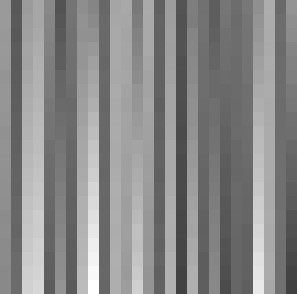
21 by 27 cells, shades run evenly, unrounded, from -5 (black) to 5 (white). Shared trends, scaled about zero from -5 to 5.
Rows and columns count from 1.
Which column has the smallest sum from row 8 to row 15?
17
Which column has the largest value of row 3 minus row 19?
27
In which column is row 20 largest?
9
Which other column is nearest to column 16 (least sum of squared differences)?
11
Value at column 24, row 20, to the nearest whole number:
4
